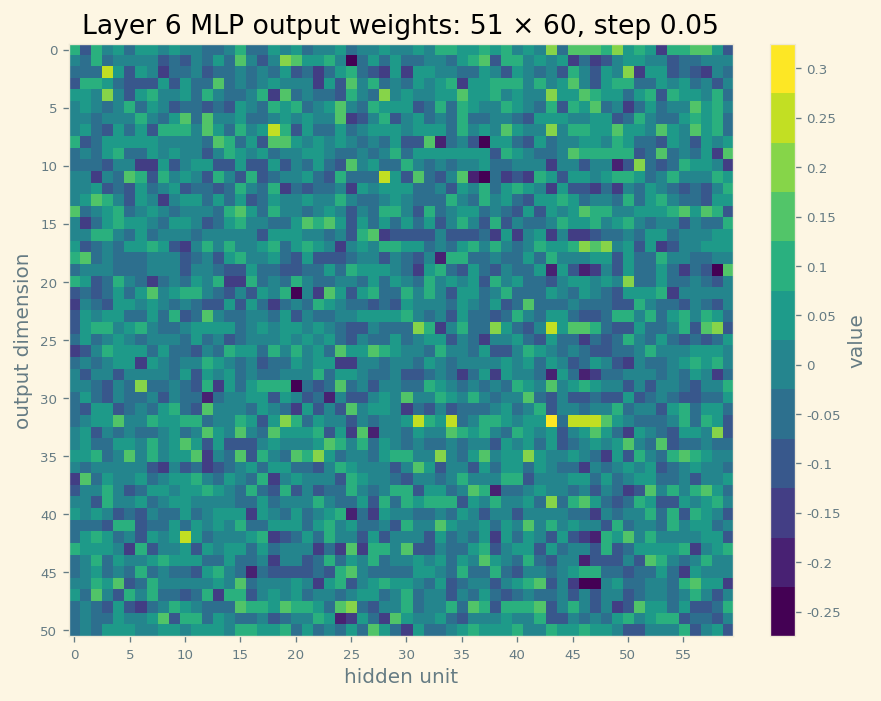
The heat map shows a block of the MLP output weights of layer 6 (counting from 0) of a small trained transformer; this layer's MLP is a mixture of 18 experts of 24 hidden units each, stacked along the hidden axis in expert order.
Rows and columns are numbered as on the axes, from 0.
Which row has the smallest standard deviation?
25
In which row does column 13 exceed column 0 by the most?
3
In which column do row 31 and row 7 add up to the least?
20
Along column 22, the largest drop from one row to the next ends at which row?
36
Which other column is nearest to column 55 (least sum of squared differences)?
57
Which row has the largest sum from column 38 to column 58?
0
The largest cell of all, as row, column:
32, 43
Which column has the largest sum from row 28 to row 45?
41
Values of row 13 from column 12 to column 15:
-0.05 0.05 -0.05 0.05
